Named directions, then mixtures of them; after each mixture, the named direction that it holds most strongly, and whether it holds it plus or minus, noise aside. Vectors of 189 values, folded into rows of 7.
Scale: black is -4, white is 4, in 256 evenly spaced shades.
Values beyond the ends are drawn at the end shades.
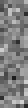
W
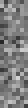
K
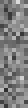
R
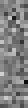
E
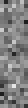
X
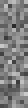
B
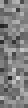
K, plus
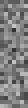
B, minus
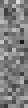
E, plus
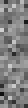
X, plus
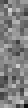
W, plus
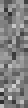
X, plus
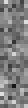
X, minus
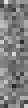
K, minus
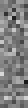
E, plus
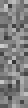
B, plus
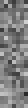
B, minus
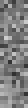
B, minus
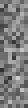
K, plus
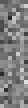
E, minus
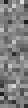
X, plus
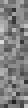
E, plus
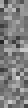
K, plus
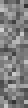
R, minus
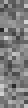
X, minus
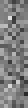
B, minus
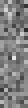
R, minus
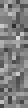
R, minus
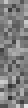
X, minus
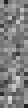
K, plus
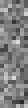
W, minus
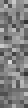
B, plus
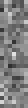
X, minus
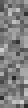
W, plus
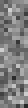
W, plus
